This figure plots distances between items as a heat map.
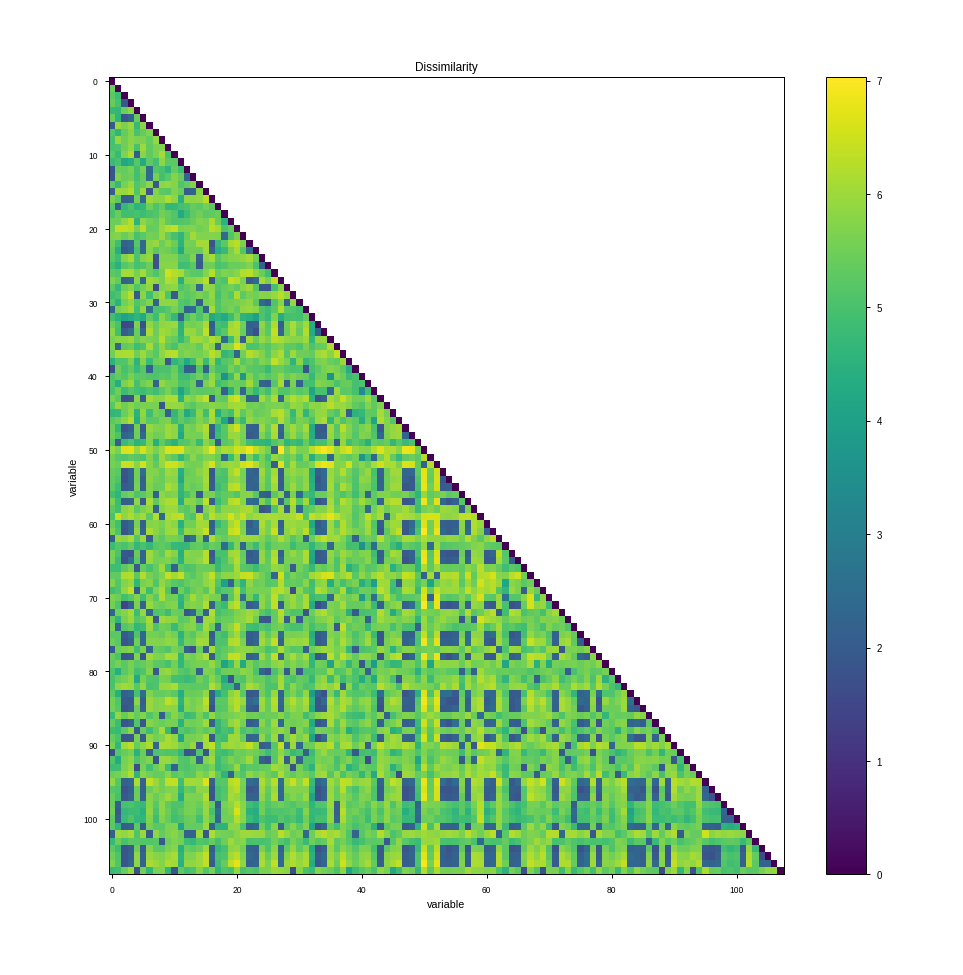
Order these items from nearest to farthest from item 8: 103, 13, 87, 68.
103, 13, 87, 68
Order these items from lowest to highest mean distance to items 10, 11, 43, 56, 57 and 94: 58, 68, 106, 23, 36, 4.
23, 106, 4, 68, 58, 36
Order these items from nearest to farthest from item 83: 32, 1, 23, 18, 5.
23, 5, 32, 1, 18
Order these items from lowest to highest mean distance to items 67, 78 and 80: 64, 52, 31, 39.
64, 52, 39, 31
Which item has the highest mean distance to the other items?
50
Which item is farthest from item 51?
59
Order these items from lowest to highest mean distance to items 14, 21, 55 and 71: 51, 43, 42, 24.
43, 42, 51, 24
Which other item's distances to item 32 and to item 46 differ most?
94
